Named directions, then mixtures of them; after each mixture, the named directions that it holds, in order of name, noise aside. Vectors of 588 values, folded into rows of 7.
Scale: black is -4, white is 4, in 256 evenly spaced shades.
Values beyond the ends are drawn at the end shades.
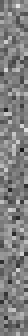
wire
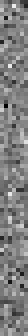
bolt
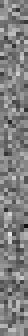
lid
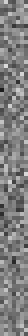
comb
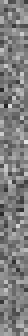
bolt, comb.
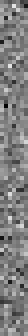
bolt.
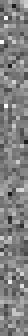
bolt.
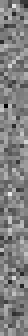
bolt.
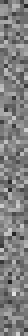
bolt, comb, wire.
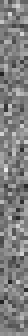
bolt, comb, wire.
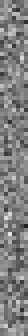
lid.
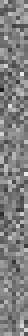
comb.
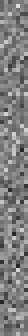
wire.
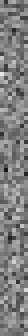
comb, lid, wire.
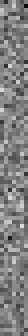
bolt, comb.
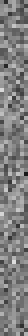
comb.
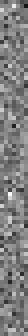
bolt, comb, lid.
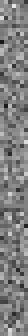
bolt, comb, lid.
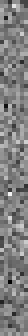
bolt, wire.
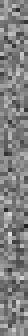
lid.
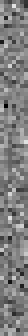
bolt.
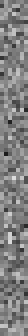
lid.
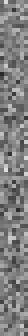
comb, lid, wire.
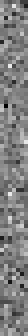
bolt.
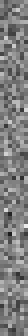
lid.
